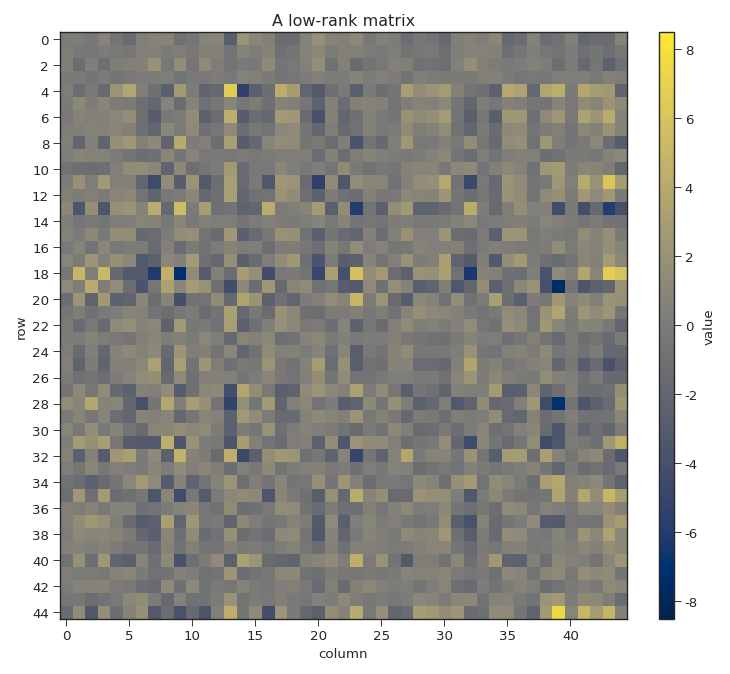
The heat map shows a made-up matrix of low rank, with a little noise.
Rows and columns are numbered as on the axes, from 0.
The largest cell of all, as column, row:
39, 44
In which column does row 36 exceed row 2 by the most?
43
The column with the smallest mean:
20
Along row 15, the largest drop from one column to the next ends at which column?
14
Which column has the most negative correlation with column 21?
9
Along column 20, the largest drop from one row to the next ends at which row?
11
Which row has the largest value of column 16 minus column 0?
13
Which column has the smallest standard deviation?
40
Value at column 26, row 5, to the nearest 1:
-1
